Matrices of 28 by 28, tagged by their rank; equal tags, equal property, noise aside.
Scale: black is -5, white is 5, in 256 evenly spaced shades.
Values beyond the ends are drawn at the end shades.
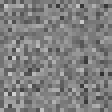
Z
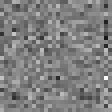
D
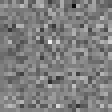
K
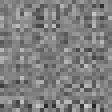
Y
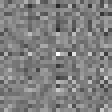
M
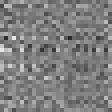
Y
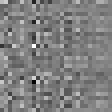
Y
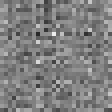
D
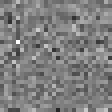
Z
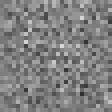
Z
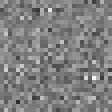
K
